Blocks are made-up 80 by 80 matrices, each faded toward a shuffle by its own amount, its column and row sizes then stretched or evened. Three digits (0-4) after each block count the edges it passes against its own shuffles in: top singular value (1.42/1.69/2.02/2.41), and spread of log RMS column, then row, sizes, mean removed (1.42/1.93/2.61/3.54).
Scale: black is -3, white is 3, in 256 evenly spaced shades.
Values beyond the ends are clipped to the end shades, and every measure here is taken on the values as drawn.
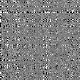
3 3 3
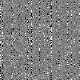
1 4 1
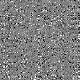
3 1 2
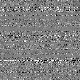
2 0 4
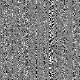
1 4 0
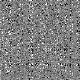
1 3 2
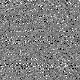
1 0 3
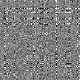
4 3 3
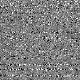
0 1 3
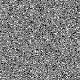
2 0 1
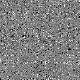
1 2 2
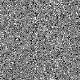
1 2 1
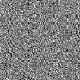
3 2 0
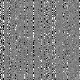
4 4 0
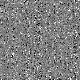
0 2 0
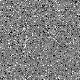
2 0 1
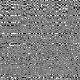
4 1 4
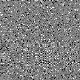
3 1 1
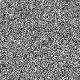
2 1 1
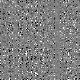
1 3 2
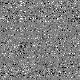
0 0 3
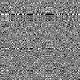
4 0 3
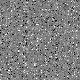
1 1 0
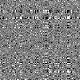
4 2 3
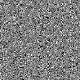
2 2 1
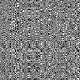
4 3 0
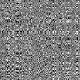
4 3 2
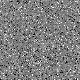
0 0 1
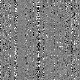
2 4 0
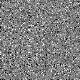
1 1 2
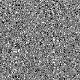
2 1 1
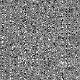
2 3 0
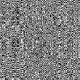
4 2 0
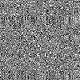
3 0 0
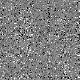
1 2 2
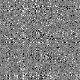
3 1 2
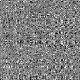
3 1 2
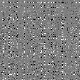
3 3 3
